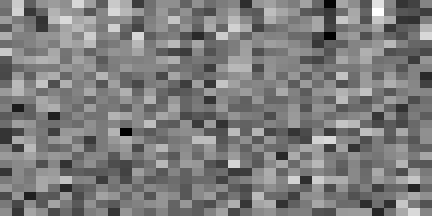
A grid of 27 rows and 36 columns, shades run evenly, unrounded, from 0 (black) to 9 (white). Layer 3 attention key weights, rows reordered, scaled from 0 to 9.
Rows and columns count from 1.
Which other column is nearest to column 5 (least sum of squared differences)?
23
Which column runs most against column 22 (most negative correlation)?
21
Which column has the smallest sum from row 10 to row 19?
1
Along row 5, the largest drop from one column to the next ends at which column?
13
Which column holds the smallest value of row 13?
18
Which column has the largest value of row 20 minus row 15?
5
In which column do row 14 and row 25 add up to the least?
3
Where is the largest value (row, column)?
2, 32
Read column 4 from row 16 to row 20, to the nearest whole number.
4 4 4 4 5
